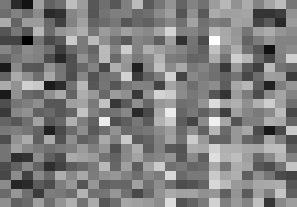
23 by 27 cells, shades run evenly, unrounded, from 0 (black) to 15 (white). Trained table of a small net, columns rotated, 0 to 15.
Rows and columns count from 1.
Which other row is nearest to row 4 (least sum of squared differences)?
20
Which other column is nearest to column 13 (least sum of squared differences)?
21
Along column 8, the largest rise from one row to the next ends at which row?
22
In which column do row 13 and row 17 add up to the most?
26
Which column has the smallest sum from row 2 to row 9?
6
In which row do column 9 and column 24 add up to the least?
2
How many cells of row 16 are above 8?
11
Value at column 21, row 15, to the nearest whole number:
6
